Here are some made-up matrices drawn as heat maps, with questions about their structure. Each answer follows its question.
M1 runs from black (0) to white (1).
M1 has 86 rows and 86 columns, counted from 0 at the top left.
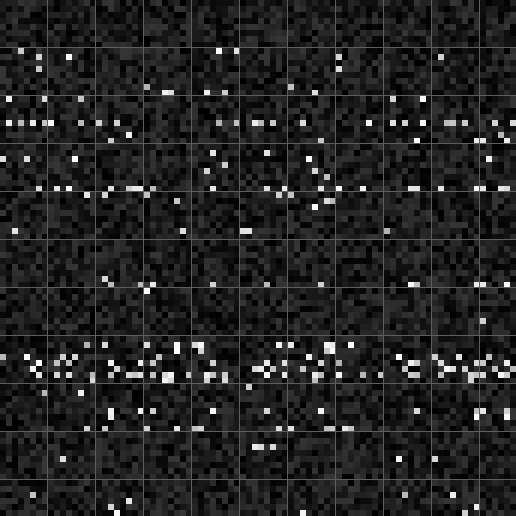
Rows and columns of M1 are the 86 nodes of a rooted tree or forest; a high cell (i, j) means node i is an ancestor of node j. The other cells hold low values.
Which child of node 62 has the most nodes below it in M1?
31
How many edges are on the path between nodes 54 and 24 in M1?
8
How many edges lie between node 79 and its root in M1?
8
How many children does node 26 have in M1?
5
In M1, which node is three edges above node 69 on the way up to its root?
47
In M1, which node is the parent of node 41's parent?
38
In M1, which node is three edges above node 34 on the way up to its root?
63
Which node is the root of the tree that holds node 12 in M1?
59
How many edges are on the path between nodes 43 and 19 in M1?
4
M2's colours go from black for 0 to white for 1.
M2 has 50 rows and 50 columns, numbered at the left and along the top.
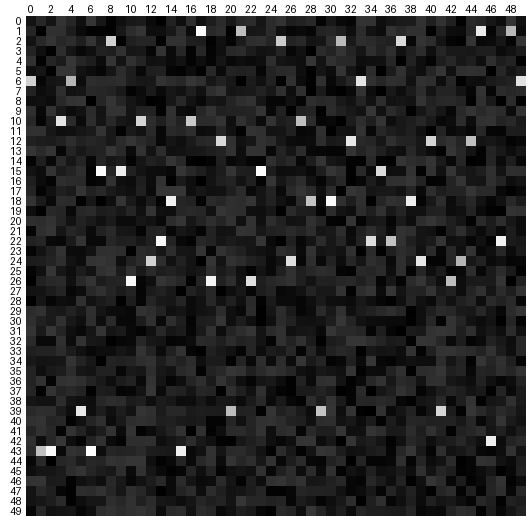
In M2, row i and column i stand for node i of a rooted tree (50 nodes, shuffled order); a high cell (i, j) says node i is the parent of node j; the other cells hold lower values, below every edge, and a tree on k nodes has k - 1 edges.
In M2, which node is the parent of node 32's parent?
24
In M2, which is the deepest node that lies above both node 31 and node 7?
43
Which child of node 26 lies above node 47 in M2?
22
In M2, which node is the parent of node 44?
12
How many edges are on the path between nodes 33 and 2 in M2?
3
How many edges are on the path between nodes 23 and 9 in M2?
2
